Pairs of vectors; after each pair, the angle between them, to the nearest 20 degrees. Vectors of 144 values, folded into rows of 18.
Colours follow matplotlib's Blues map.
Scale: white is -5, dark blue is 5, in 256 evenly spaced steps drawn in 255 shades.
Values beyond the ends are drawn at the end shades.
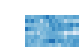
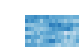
40 degrees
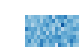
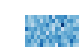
20 degrees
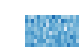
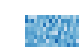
40 degrees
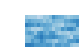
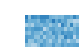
120 degrees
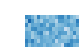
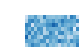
80 degrees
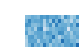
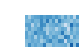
60 degrees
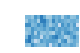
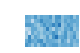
80 degrees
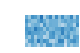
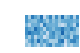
20 degrees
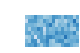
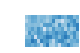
40 degrees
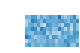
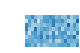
80 degrees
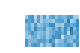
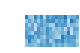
140 degrees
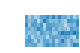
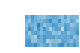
80 degrees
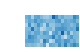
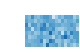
160 degrees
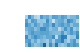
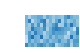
100 degrees
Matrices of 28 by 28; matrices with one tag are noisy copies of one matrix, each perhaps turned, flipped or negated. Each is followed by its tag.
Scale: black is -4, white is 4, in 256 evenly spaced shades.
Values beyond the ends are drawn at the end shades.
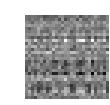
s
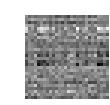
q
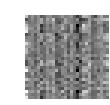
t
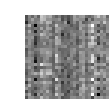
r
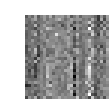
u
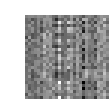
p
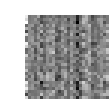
t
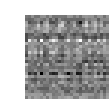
s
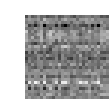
r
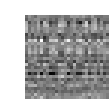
s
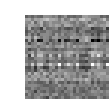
p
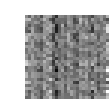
t
